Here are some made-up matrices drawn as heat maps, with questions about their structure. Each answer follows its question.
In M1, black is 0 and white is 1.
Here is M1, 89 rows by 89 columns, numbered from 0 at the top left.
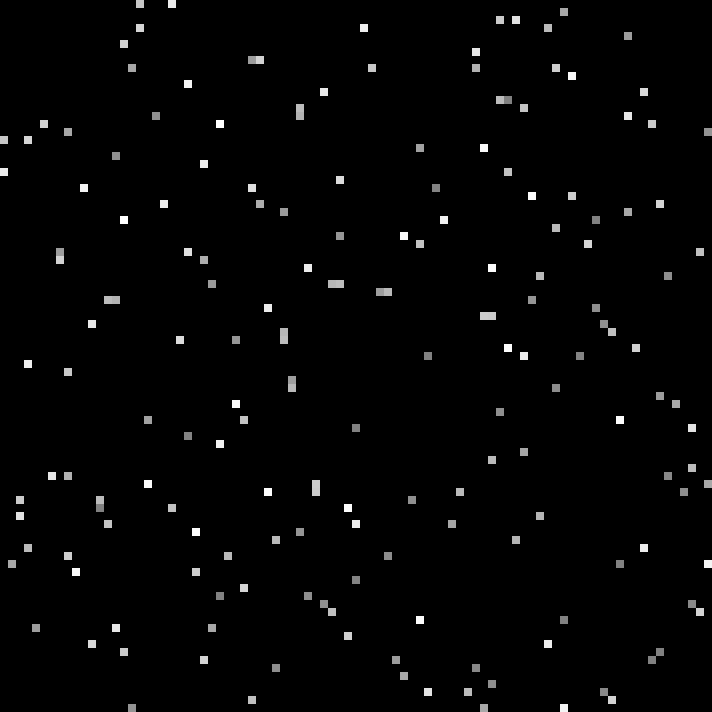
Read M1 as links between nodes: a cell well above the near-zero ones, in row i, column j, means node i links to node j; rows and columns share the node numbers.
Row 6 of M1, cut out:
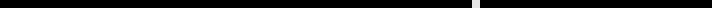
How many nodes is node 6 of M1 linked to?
1
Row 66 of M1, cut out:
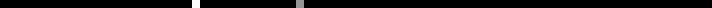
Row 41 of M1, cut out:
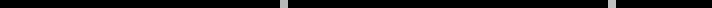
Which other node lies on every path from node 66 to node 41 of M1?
node 37
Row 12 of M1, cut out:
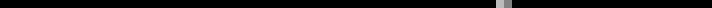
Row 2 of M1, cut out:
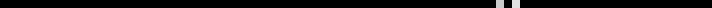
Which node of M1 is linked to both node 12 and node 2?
node 62
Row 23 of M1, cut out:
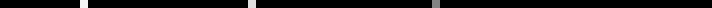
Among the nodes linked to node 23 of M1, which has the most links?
node 31
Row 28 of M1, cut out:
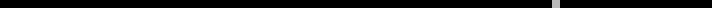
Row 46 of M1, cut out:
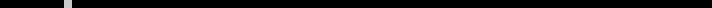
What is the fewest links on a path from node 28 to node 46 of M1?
3
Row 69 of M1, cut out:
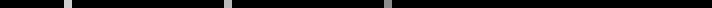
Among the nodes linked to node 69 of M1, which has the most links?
node 8
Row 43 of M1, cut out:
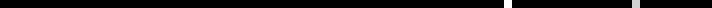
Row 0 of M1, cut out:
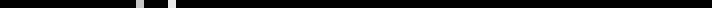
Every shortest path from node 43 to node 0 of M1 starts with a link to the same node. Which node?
node 63
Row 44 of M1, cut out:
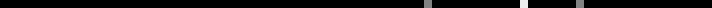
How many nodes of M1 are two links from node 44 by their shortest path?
3
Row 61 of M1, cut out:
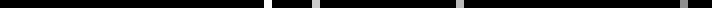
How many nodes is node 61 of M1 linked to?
4
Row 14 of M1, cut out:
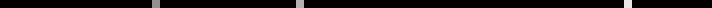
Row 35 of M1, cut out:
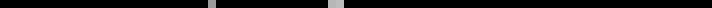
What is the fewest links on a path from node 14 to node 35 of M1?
3
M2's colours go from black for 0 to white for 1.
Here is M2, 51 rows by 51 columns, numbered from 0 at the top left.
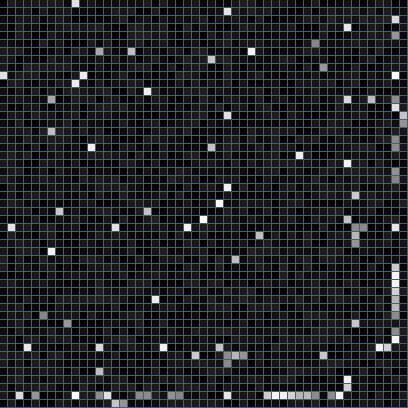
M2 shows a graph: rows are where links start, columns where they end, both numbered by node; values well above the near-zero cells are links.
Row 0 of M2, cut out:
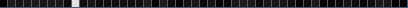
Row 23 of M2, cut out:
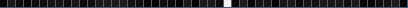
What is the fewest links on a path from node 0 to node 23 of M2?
4
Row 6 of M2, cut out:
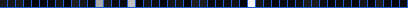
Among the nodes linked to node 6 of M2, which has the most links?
node 12
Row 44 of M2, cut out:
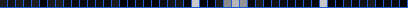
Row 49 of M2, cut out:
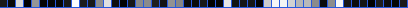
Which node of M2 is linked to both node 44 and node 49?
node 28
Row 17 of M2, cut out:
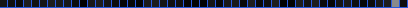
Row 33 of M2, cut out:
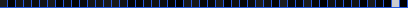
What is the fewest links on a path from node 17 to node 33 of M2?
2
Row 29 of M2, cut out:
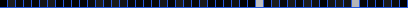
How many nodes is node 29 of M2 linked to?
2
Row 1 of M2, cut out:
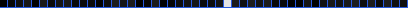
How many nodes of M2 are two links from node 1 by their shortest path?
5
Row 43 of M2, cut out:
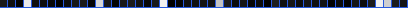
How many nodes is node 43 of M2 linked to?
6
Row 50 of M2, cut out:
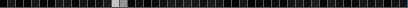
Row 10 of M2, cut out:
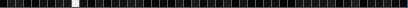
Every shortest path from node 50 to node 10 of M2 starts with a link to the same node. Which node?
node 14
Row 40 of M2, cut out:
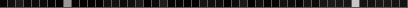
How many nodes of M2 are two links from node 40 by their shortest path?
4
